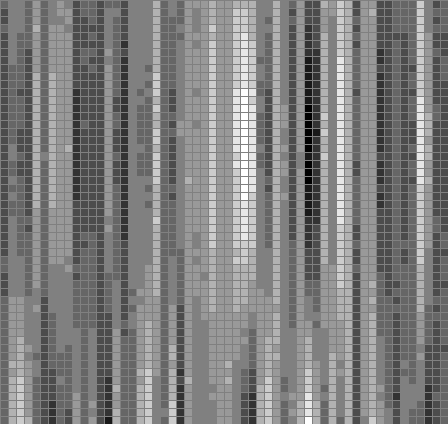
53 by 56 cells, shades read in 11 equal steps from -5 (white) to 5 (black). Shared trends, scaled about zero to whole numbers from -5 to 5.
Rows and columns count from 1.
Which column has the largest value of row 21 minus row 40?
39
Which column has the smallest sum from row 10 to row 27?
31
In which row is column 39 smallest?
53
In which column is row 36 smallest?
43
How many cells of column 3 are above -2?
42
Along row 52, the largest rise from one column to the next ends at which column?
23
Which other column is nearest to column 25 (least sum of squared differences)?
26
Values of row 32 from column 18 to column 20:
0 0 -2
